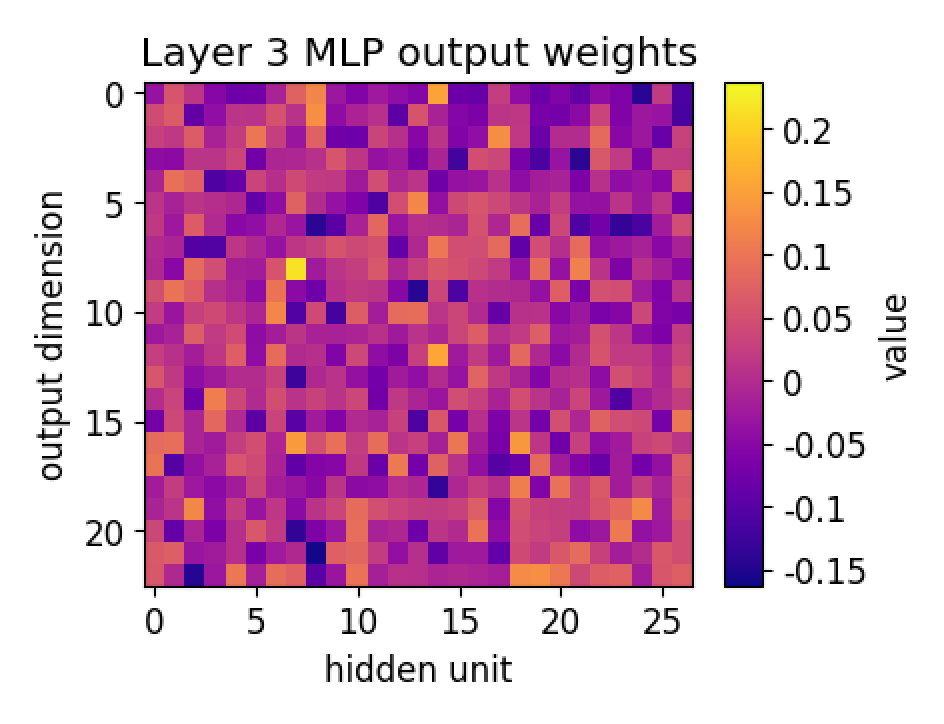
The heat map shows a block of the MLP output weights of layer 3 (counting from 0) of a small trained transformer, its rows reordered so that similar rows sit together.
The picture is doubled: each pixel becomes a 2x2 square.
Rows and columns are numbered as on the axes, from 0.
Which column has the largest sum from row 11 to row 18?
26
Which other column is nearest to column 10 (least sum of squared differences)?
4
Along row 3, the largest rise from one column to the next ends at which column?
22
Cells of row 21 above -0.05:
23
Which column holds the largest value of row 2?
17
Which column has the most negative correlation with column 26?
8
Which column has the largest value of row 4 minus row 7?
2
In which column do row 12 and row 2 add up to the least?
9
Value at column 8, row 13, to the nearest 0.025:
0
